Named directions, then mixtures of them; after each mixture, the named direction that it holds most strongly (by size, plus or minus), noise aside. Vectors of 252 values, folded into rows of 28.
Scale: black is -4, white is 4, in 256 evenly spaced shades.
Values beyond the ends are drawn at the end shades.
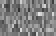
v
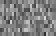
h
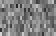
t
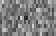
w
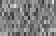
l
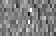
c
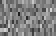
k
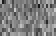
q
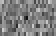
w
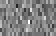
c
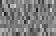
l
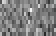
q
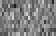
l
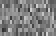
w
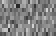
c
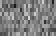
l
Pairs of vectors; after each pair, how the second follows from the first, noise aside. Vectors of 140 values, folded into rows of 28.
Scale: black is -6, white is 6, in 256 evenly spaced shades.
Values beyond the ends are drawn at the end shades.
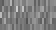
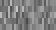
copied.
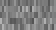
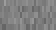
negated, shrunk.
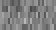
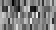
scaled up.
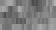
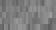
reversed, negated, shrunk.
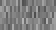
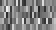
scaled up.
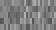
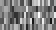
scaled up.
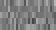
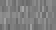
reversed, negated, shrunk.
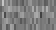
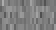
shrunk.
